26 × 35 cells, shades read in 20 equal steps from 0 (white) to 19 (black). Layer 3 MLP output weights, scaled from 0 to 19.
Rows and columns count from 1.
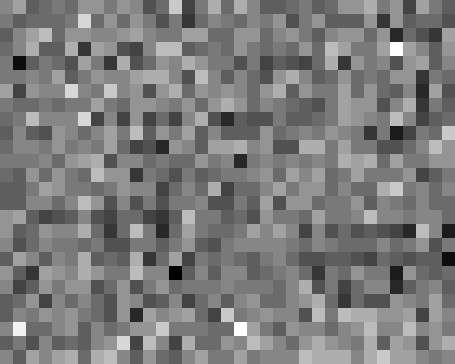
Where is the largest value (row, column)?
20, 14
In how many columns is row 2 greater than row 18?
16
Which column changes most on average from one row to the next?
31
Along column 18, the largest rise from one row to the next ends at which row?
9
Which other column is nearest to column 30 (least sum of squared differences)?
26
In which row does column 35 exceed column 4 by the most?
17
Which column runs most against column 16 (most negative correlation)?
21
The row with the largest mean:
19
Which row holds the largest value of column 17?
23
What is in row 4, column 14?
5
